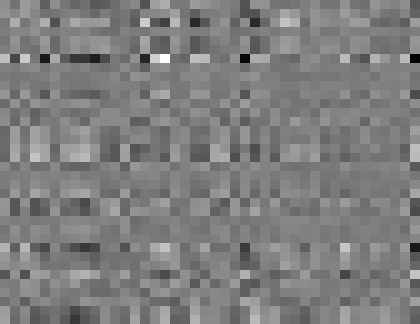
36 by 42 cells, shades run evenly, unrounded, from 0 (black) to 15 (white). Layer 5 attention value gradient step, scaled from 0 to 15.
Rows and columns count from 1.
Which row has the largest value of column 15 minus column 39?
3
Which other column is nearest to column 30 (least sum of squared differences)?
18
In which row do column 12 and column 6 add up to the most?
24
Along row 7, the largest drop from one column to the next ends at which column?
42
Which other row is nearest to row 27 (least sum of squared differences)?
21
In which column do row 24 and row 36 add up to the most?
26
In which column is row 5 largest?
15
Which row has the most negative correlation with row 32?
34
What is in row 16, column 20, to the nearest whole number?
7
